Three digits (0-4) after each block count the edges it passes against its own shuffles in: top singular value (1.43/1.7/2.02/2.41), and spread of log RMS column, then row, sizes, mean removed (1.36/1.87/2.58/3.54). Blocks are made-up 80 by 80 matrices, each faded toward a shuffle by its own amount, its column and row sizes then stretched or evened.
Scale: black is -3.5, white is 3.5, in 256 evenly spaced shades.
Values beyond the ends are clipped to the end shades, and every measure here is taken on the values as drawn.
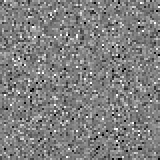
0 1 0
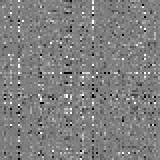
3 3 2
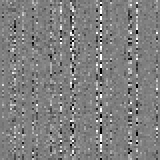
4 4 0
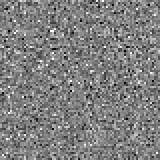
2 1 1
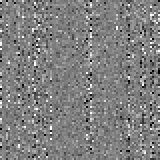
1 4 0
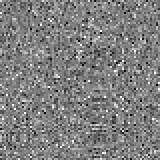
3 0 0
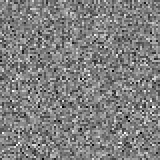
2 0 1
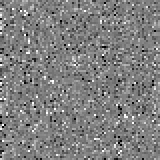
2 2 0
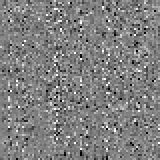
1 3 1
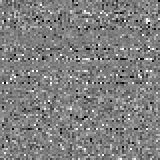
2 1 3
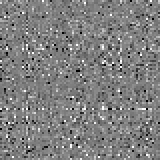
3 2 2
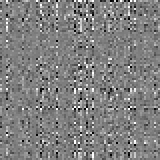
4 4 3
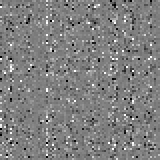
0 3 2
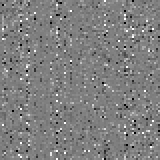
0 3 0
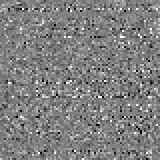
1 1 3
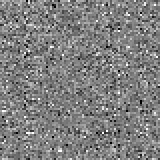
1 2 1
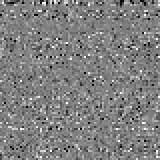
2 1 3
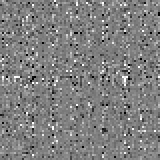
1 3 2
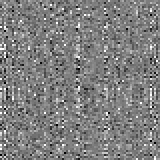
4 3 1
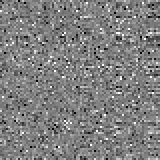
3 0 1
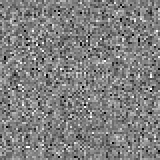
3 0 1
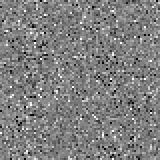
2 1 0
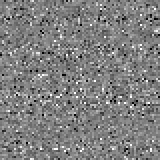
0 0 2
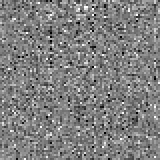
2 2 0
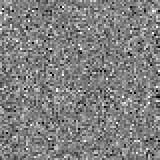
1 1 1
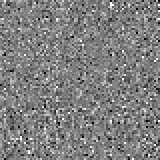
2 2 1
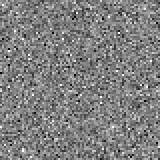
0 0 0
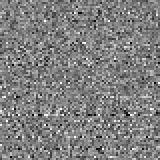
2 0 3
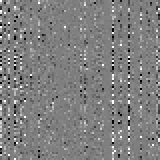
4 4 0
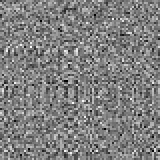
4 1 1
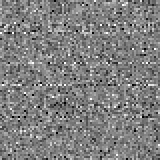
2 0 2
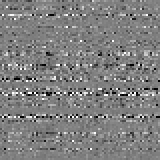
4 0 4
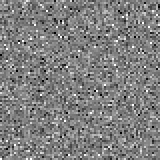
3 0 0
